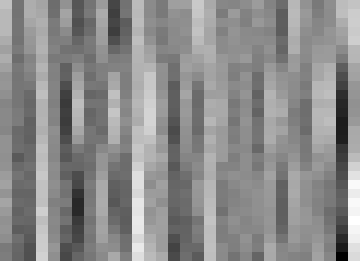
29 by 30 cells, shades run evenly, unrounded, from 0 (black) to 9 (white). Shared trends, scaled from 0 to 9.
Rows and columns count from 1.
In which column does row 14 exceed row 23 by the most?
7
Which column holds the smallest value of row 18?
29
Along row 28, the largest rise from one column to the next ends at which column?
30
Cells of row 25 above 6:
4
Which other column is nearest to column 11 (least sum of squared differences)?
2
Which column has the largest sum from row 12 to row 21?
12
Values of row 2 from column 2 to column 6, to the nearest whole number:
4 6 6 4 6
